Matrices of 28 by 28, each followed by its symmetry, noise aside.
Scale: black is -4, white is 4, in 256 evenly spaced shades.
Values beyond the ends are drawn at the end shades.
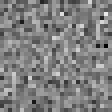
same after a half turn.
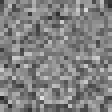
mirrored left to right.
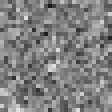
no symmetry.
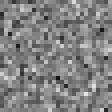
symmetric.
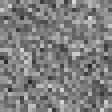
symmetric across the other diagonal.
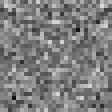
mirrored left to right.
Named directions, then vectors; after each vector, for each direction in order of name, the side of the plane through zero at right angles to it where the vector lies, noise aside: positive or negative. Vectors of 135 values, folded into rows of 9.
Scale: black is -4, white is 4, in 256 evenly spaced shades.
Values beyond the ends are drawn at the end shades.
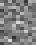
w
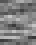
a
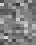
positive, positive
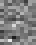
negative, positive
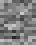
negative, positive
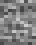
positive, positive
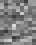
negative, positive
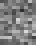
positive, positive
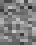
positive, positive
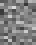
positive, positive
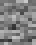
positive, negative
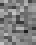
negative, negative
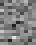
positive, negative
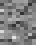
positive, negative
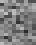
negative, negative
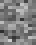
negative, positive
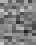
negative, negative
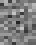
negative, negative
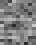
positive, negative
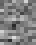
positive, negative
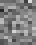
positive, positive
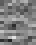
positive, negative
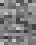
negative, negative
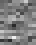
positive, negative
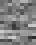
positive, negative
